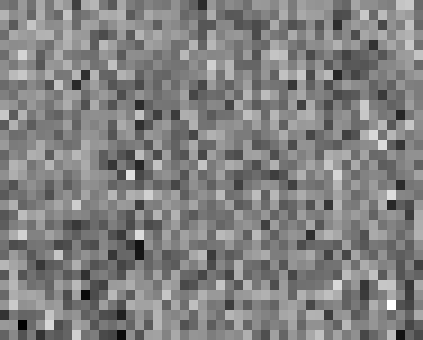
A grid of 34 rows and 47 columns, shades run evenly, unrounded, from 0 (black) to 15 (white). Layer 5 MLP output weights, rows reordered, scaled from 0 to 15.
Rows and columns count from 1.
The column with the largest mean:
2
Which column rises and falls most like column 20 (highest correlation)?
18
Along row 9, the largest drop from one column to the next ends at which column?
9
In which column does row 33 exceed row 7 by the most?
39
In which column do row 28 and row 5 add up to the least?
23
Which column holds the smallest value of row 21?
44
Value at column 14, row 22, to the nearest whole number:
6
